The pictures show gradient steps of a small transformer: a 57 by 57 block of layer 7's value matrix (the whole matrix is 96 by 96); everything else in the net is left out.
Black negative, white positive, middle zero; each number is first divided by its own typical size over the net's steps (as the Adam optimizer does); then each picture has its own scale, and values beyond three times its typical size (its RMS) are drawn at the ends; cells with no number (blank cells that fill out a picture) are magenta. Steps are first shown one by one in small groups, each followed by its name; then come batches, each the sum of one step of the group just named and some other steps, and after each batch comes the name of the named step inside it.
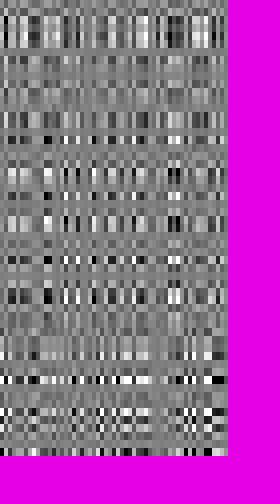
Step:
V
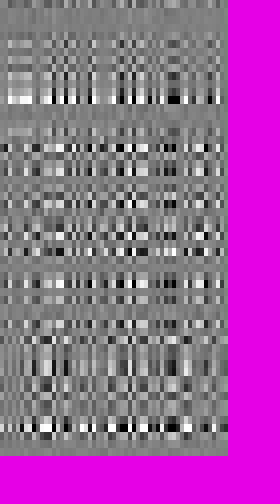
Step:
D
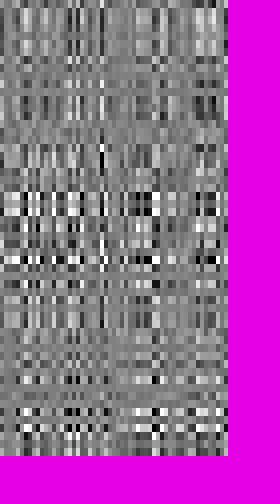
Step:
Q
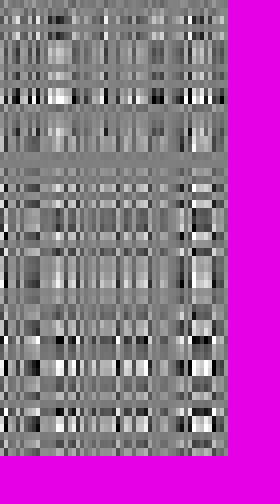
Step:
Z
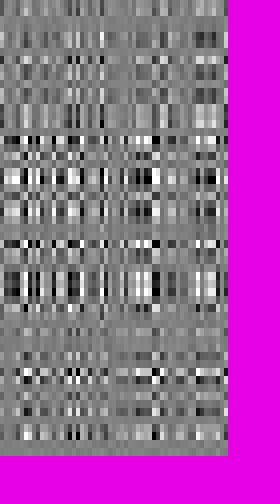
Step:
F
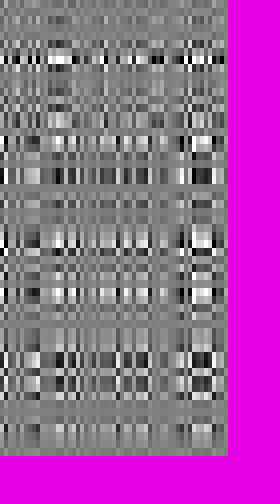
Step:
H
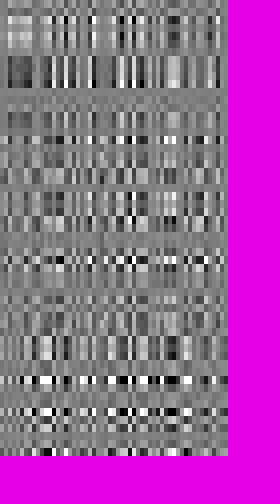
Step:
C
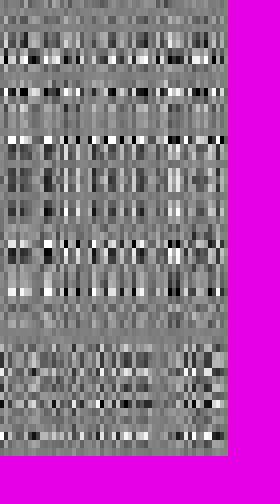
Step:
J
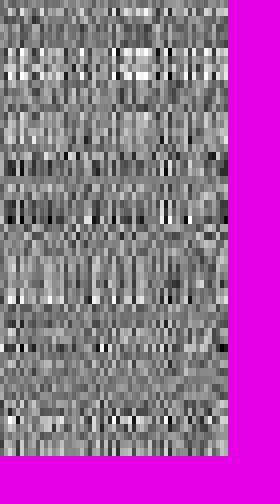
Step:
D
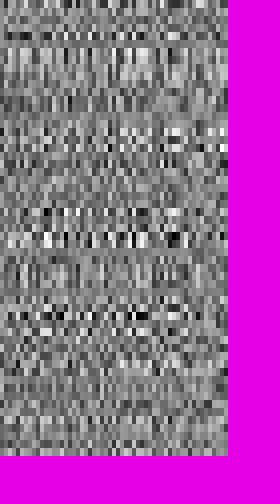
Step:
J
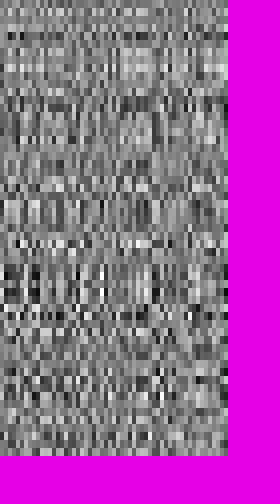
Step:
F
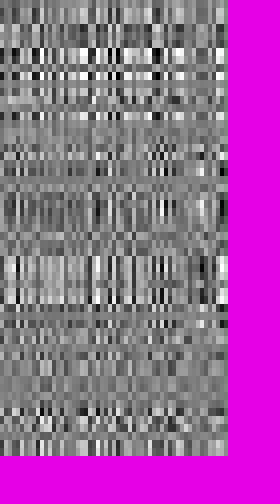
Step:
D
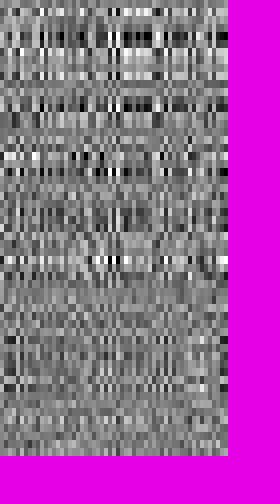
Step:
Q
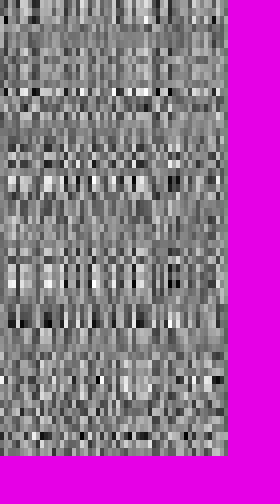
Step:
V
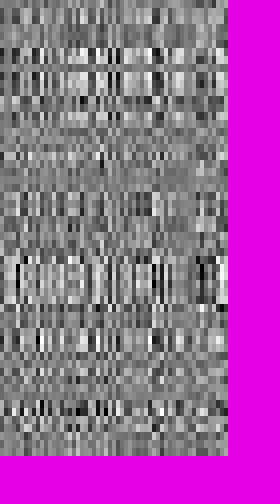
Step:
Q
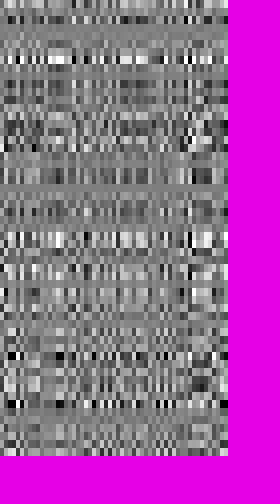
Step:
H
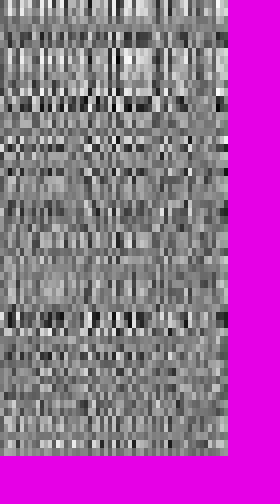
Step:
H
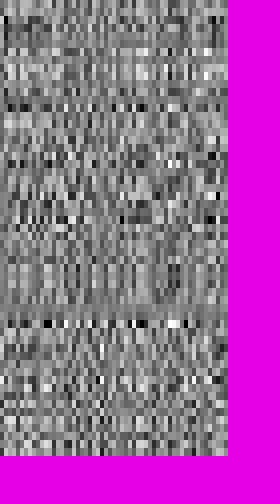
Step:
V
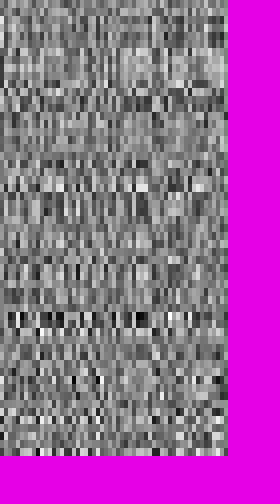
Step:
V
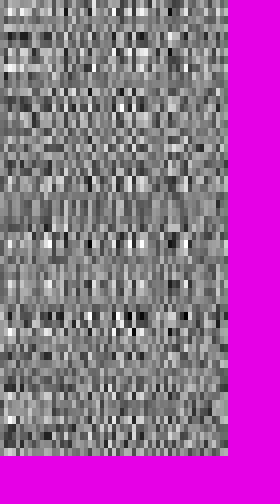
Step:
J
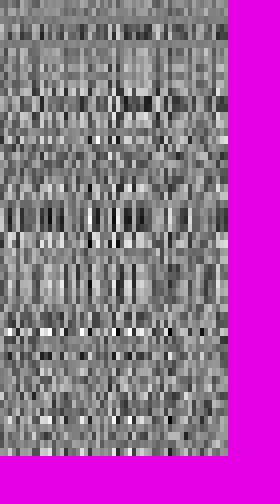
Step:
D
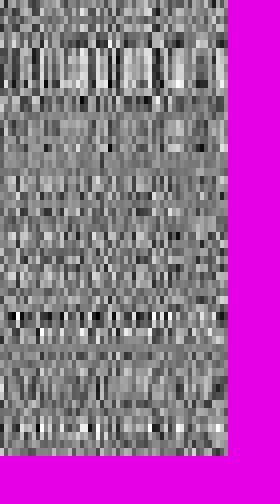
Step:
Q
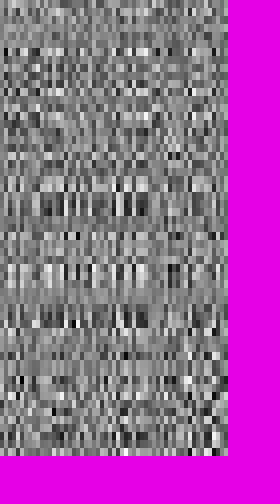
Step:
C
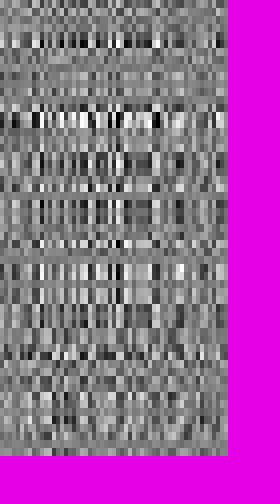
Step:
H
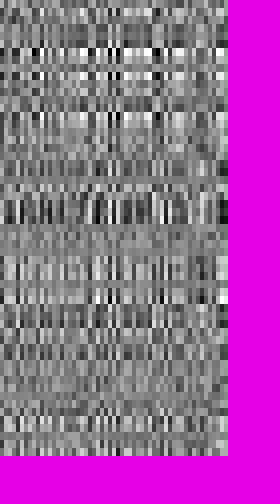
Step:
Q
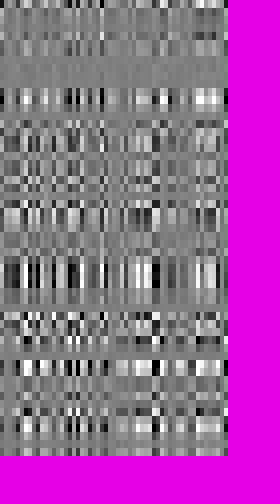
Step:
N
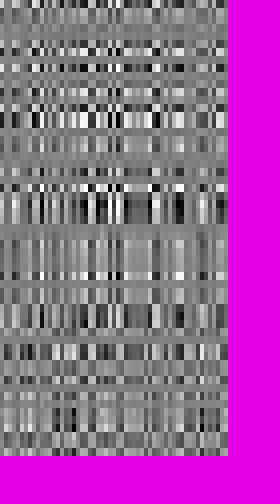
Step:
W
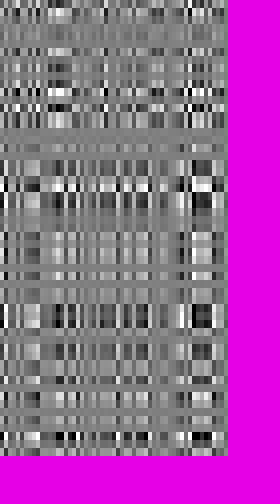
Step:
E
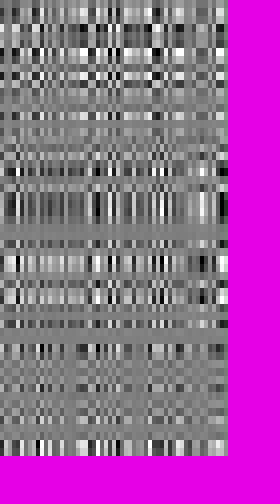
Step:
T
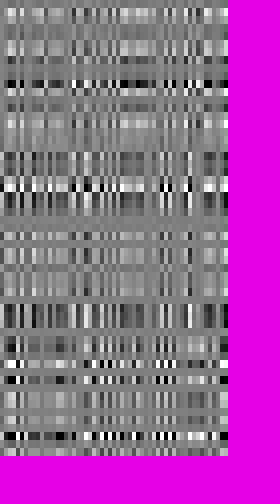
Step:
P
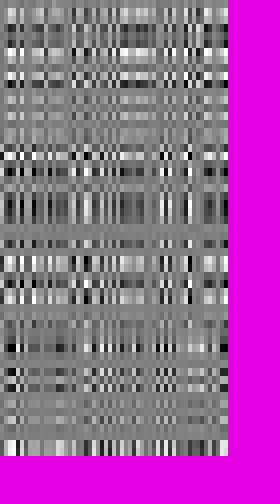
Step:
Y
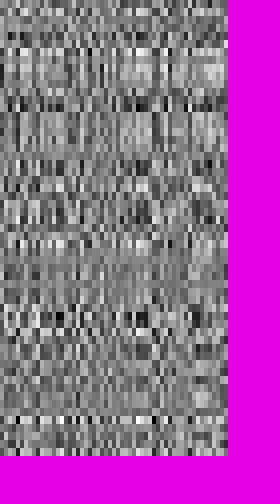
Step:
E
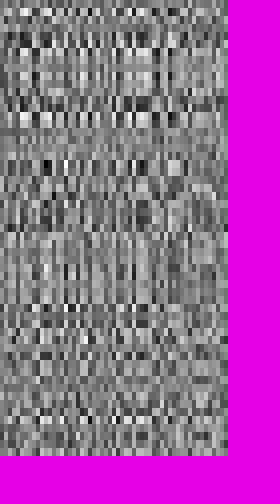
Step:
E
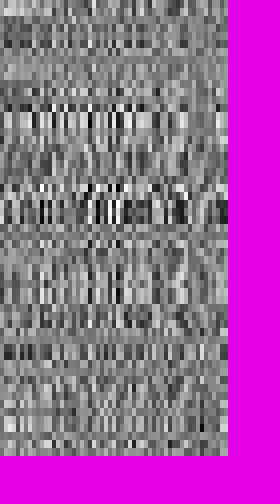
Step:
W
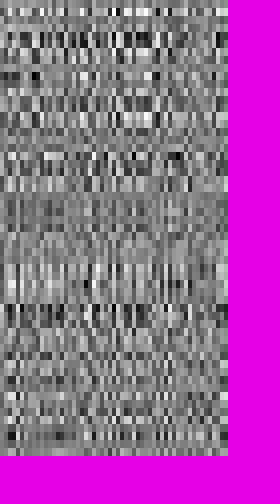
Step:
P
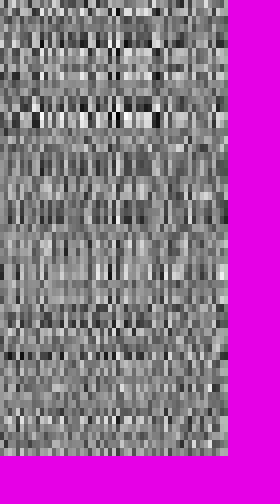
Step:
W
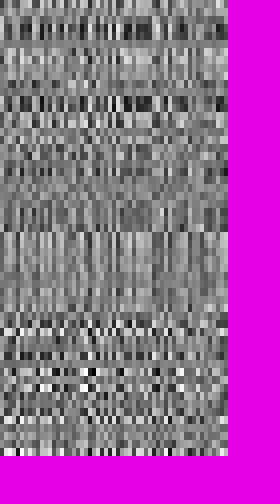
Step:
Y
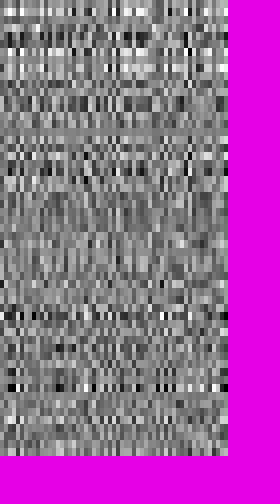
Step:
Y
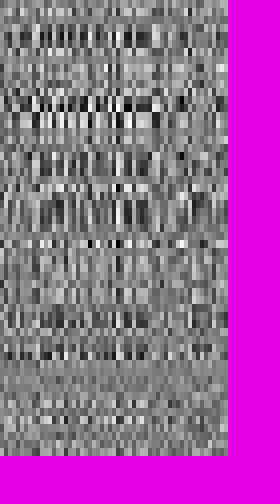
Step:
E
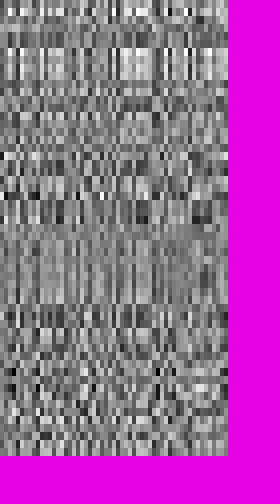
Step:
Y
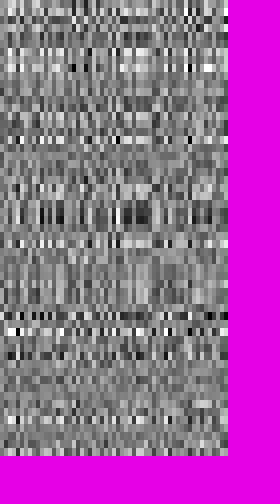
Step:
W
